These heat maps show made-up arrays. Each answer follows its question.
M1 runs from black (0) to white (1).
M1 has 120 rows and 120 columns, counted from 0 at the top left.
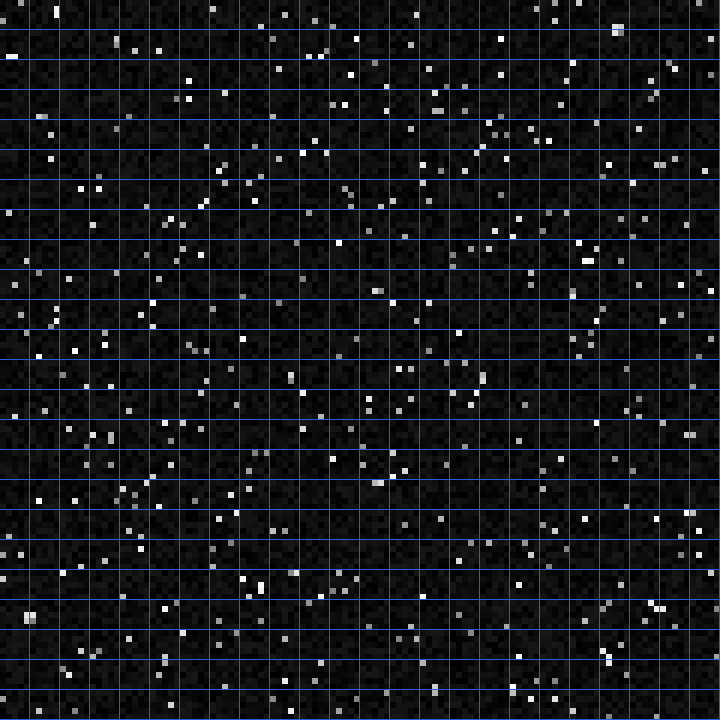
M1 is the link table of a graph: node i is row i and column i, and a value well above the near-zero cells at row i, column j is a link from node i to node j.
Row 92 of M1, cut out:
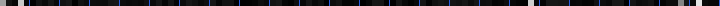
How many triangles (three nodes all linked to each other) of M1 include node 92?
3
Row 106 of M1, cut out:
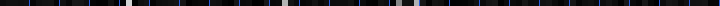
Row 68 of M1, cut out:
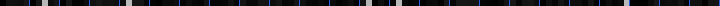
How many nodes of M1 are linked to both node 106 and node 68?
2
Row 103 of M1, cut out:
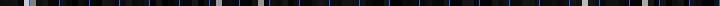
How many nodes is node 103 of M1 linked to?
6
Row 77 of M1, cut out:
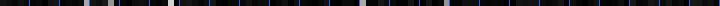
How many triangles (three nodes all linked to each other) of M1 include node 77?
2
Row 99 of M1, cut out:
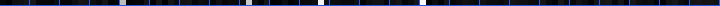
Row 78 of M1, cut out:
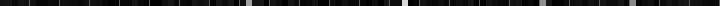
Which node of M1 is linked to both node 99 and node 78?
node 41
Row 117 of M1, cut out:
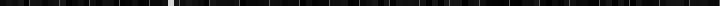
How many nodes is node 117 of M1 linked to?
1
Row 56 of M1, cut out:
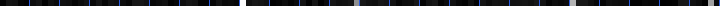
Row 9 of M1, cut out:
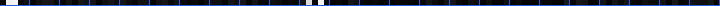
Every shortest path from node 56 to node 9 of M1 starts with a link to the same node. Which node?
node 59
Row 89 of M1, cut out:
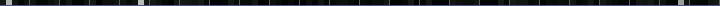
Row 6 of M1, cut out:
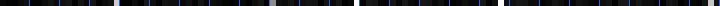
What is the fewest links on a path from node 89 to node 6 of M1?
5
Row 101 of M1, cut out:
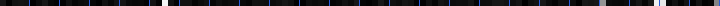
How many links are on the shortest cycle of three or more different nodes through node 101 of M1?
3
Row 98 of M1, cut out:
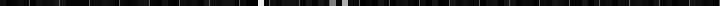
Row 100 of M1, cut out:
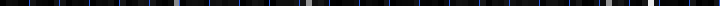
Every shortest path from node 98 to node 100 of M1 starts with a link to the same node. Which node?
node 43
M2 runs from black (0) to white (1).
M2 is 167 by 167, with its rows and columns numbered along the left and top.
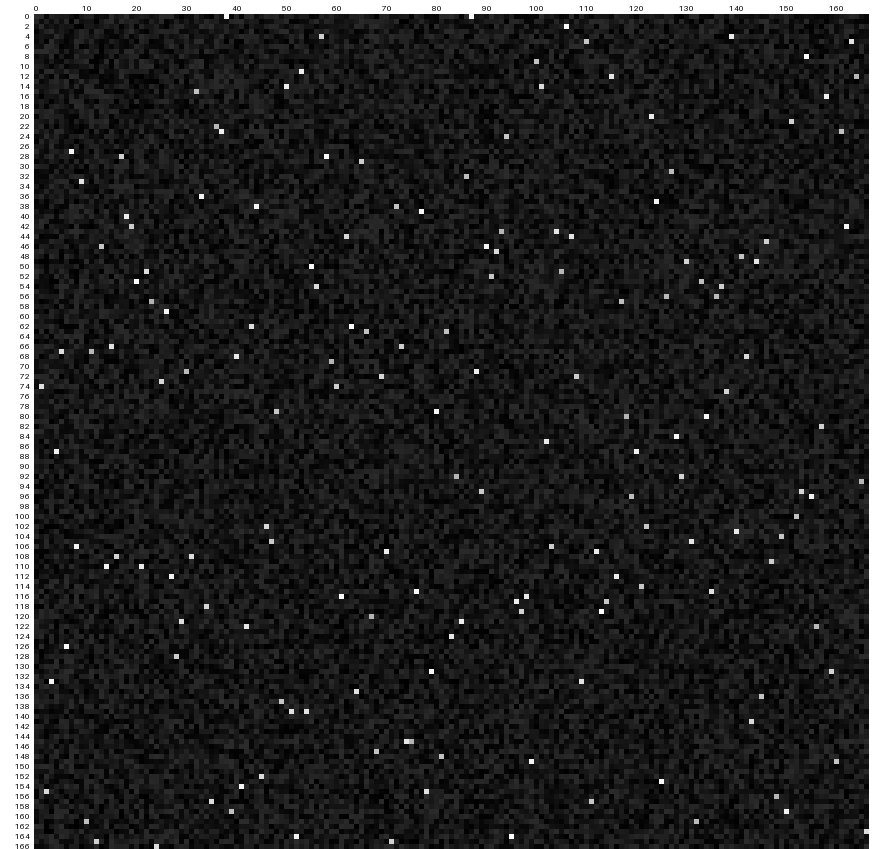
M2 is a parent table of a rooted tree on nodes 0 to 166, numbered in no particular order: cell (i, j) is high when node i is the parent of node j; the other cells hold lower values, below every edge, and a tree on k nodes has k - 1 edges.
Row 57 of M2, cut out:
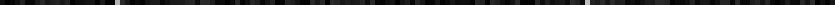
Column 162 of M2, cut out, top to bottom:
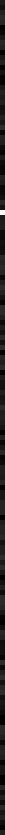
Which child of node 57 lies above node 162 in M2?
117
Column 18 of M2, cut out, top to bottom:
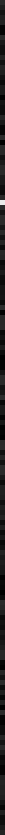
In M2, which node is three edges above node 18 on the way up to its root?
147
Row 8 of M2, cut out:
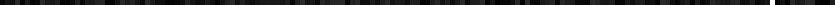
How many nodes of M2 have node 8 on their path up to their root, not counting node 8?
2
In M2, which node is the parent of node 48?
79
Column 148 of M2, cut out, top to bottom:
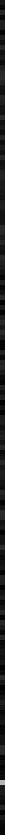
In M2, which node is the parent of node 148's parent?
122
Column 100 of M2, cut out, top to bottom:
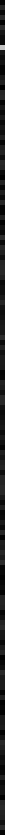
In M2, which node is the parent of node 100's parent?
33
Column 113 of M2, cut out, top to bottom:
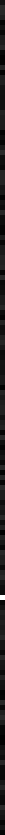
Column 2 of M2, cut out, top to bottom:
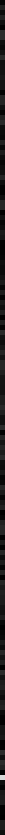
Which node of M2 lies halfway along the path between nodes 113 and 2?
96
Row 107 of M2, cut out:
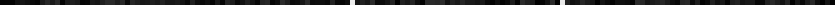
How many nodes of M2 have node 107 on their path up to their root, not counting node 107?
7
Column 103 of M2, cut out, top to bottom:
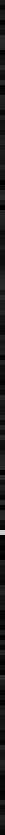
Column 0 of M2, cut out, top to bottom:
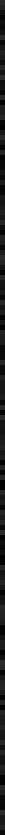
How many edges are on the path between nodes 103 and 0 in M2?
9
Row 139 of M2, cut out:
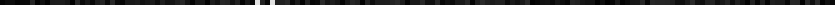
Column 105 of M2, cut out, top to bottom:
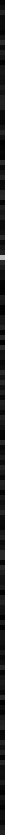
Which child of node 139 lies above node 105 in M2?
51
